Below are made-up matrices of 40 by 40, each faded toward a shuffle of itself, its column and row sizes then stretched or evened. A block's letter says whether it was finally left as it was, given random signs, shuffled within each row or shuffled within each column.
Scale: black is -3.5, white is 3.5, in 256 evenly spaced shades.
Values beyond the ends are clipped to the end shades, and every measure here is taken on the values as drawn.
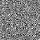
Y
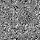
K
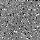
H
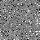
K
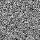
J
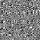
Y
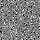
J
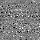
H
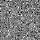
K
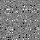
Y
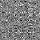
Y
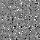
K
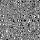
Y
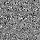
H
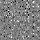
Y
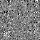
K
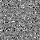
H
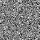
J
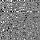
Y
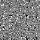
K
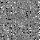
K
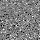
H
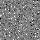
J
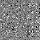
K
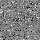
H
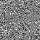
K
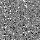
J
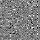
Y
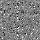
J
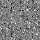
K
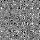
Y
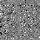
K
